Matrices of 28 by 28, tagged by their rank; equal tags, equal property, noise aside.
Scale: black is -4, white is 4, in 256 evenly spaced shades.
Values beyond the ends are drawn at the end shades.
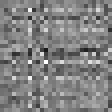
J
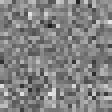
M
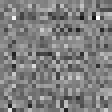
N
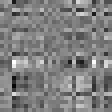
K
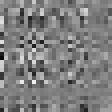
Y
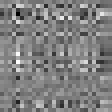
J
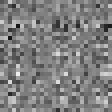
Y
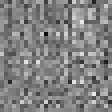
N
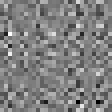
J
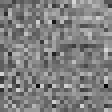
N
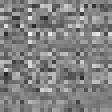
N
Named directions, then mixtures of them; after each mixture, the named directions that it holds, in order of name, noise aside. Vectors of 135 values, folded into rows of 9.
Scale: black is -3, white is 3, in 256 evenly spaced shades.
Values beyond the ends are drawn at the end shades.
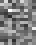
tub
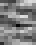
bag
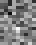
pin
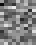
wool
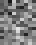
pin.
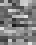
bag, tub.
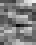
bag.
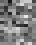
bag, pin, tub.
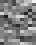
bag, pin, wool.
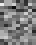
wool.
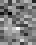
pin, tub.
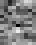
bag, pin, wool.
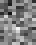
pin.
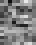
bag, pin, tub.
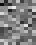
tub, wool.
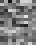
bag, pin, tub.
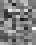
tub, wool.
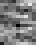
bag.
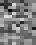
pin, tub.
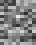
bag, wool.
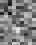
pin.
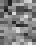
bag, pin.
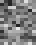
bag, pin, wool.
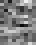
bag, pin, tub.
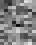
bag, pin, wool.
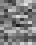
bag, tub, wool.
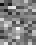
pin, wool.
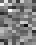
tub, wool.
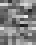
bag, tub.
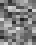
pin, tub, wool.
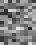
pin, tub.
